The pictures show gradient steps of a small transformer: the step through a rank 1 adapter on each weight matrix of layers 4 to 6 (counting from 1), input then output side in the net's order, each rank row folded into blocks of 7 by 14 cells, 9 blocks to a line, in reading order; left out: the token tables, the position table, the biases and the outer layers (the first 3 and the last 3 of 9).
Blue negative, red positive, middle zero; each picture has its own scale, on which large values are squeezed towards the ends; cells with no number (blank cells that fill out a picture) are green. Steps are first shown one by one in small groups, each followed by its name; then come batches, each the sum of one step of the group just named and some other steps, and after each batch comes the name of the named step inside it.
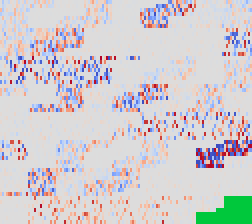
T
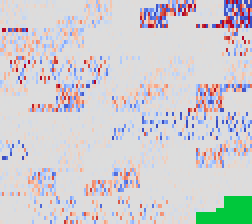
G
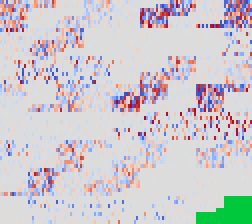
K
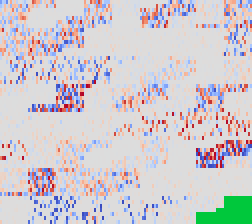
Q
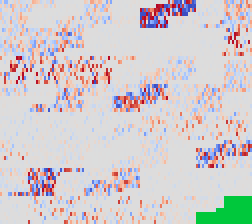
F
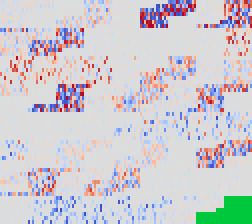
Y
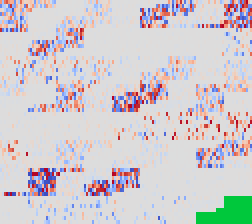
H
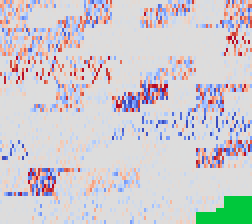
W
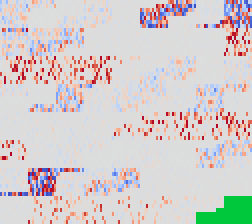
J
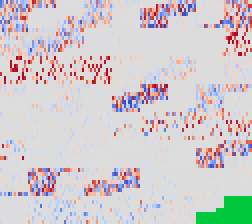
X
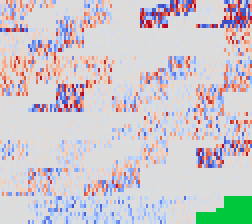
Y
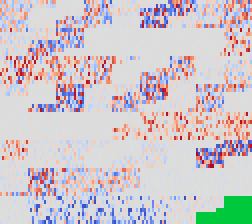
T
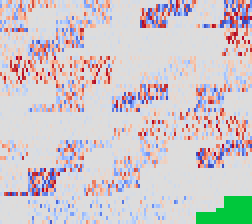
X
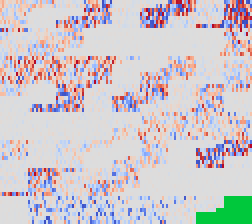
T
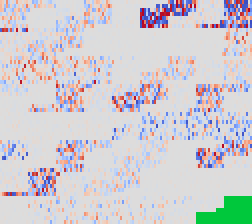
G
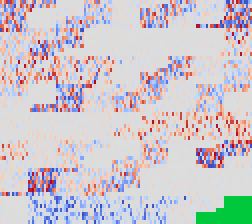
Q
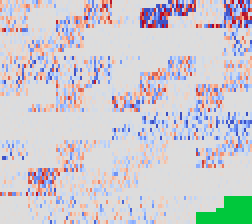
G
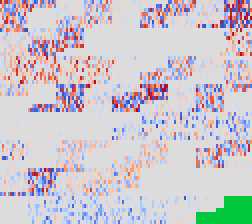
W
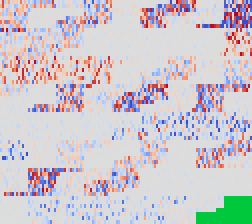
W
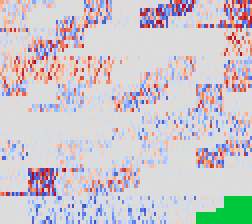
W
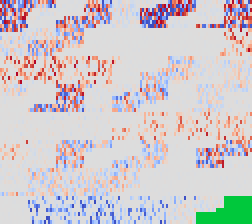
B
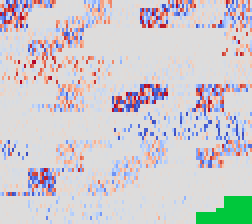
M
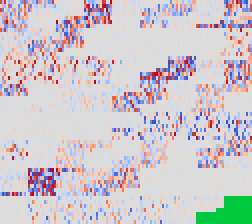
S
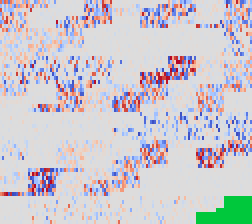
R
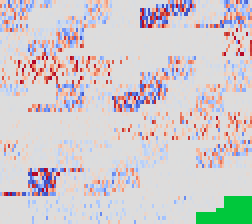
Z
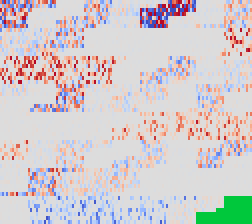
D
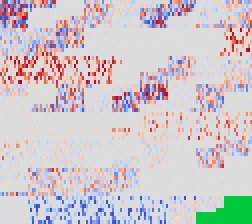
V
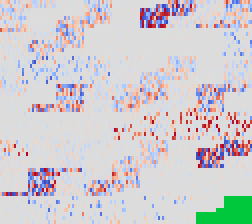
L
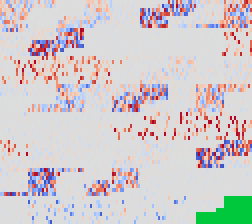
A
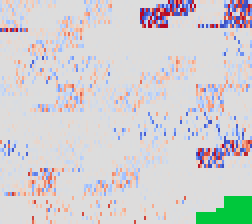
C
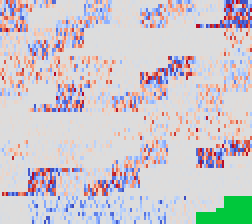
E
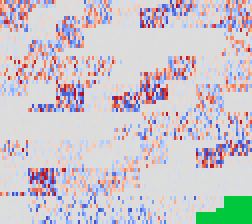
M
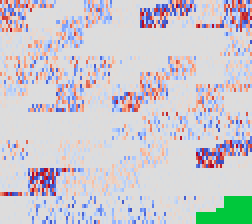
R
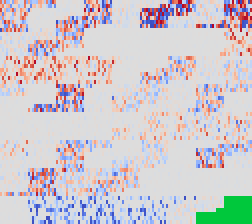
B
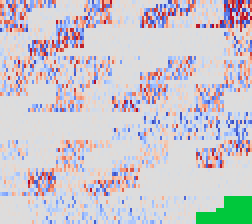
S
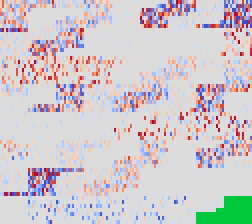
A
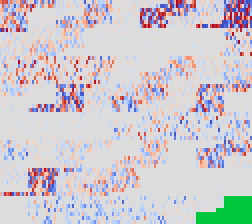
C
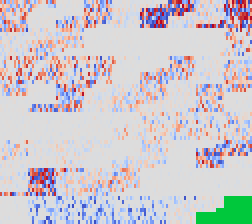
D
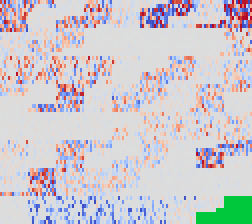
B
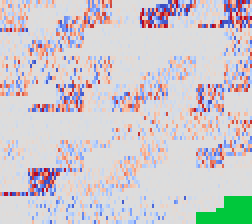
L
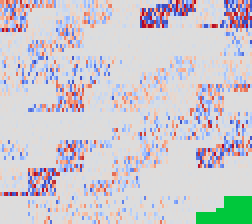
L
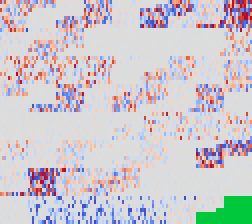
V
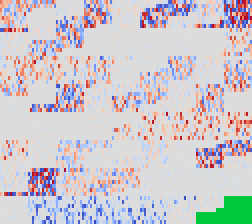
Z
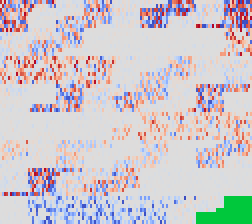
B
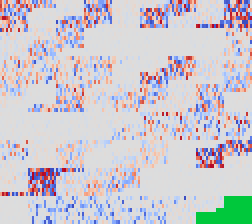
E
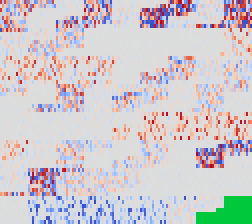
B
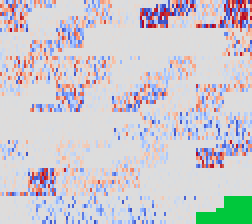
M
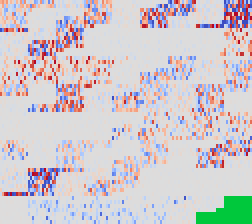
Z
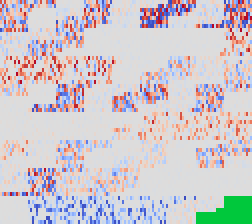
V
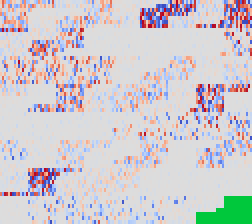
A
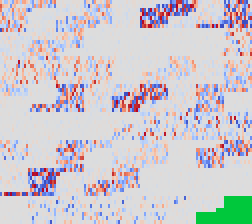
A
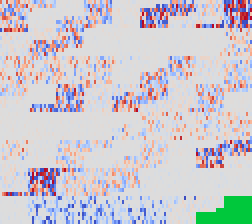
E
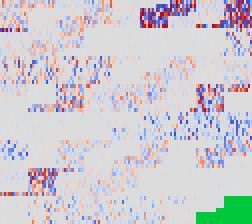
C
